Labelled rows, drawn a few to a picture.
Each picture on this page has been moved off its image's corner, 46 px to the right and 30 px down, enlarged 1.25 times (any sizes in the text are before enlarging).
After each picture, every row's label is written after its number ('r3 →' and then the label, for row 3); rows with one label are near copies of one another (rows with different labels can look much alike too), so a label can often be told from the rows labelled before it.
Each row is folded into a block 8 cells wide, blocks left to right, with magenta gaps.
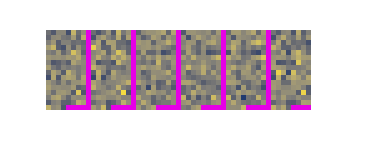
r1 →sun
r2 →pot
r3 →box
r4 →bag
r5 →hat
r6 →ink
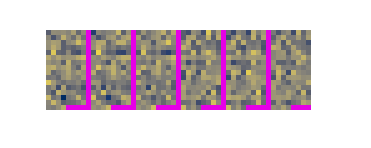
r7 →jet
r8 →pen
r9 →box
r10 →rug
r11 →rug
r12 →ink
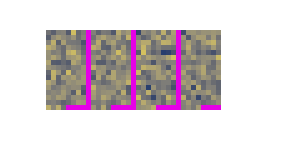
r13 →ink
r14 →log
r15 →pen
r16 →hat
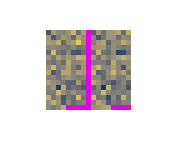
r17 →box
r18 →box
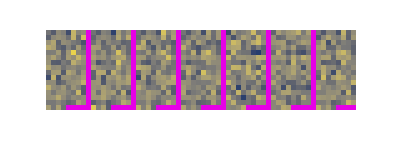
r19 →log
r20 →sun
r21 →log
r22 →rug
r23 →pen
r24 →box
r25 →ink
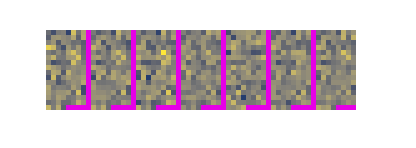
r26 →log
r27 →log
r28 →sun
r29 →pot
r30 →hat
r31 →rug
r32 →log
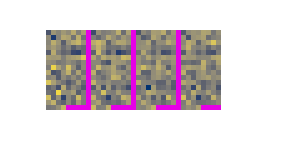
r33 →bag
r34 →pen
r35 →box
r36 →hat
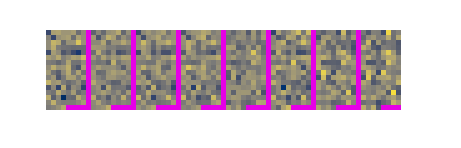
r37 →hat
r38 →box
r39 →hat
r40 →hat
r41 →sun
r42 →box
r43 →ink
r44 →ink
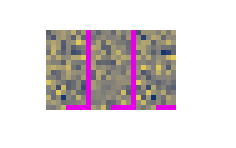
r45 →jet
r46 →pot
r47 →bag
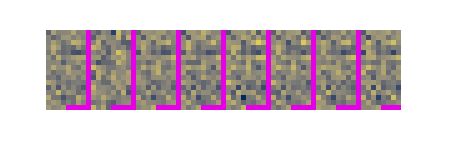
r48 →pen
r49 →log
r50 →hat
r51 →hat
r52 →jet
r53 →jet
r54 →pen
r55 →hat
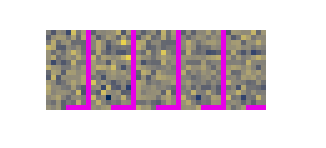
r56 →log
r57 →jet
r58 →rug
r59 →pen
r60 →box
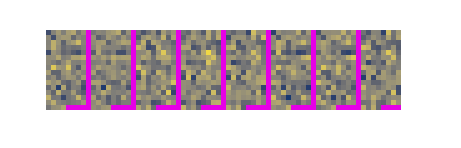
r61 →hat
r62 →box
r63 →pot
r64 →sun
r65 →log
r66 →pen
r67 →bag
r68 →log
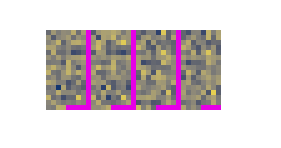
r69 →box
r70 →hat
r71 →ink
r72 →rug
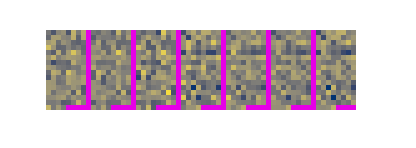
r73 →rug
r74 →sun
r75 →pot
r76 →hat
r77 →pen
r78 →pen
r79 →hat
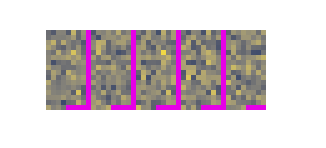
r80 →rug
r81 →pen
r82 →sun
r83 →ink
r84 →bag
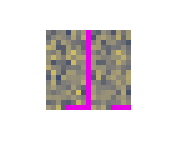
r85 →pot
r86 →log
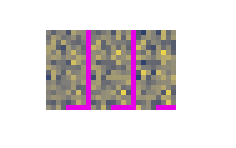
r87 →pot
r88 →pot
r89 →rug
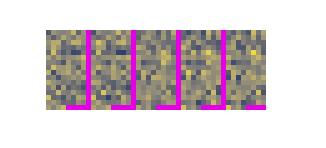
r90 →pen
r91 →pen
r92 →sun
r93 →rug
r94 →sun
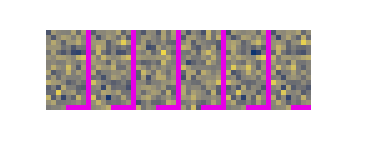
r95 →bag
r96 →jet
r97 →sun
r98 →log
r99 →bag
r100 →jet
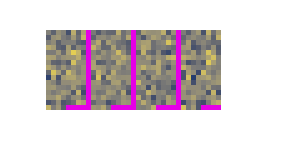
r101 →sun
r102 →ink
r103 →jet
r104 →sun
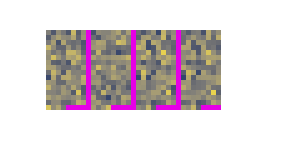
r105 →ink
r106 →pen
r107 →pot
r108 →pot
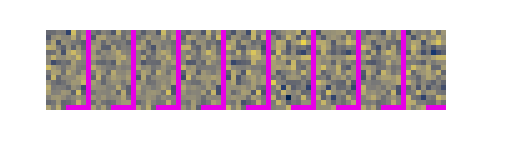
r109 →log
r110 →ink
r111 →log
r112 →log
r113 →rug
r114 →jet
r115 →jet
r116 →log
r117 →pen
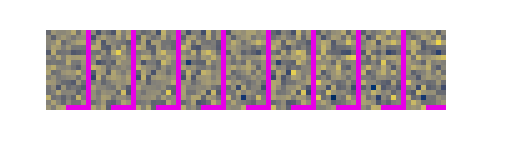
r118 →box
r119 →log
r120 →pot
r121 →rug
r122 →hat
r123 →rug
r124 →jet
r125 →box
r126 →jet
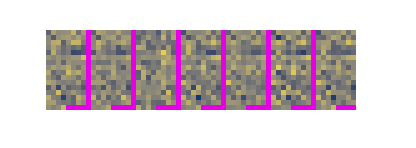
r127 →pen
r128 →hat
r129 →sun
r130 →jet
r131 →bag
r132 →bag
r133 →jet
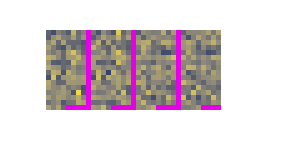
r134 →ink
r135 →ink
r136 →pen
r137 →bag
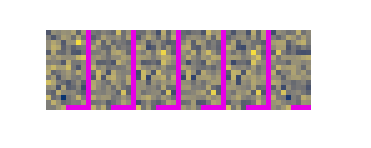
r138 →jet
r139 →ink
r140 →sun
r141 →pot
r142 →sun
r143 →pen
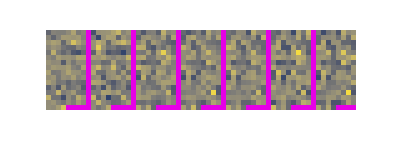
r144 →pen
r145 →hat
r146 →log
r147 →pot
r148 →pot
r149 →sun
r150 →pot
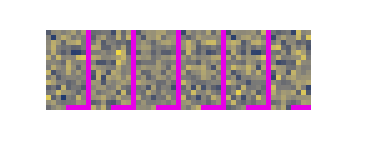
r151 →bag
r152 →sun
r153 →hat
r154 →pen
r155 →bag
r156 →log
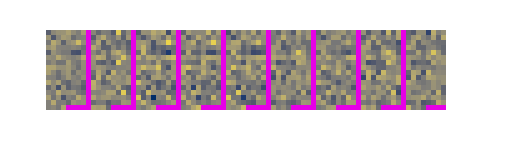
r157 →hat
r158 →ink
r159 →jet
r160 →box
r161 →pen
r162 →sun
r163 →bag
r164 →ink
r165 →rug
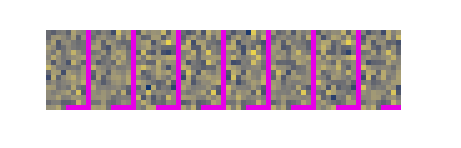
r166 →pot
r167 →log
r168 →box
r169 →pot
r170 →log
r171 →pot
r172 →jet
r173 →log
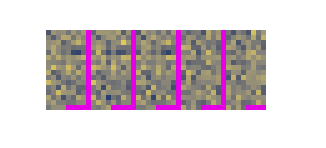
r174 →bag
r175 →jet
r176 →bag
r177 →pot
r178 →log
